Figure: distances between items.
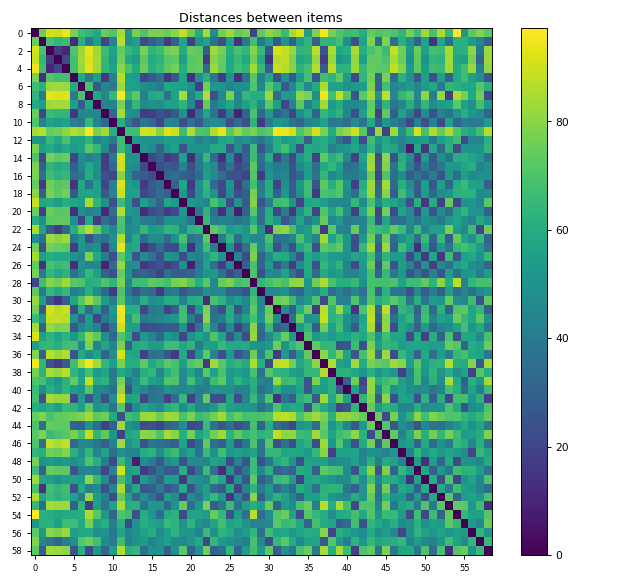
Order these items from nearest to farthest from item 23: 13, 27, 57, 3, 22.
27, 13, 57, 22, 3
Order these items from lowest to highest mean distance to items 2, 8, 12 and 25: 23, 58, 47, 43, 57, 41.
57, 47, 23, 41, 58, 43
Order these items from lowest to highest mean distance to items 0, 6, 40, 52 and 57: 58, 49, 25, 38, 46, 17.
25, 49, 46, 17, 38, 58
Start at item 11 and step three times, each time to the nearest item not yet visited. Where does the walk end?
47
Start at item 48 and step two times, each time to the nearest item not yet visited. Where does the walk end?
50
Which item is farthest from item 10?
0
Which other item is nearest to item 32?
8
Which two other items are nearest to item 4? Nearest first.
2, 3
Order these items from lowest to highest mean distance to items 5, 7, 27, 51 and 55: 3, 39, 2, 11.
39, 3, 2, 11
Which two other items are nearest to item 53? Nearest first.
58, 7
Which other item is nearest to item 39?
42
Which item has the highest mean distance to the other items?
11
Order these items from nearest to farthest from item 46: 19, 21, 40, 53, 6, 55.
21, 53, 6, 40, 19, 55
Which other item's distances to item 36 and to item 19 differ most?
31
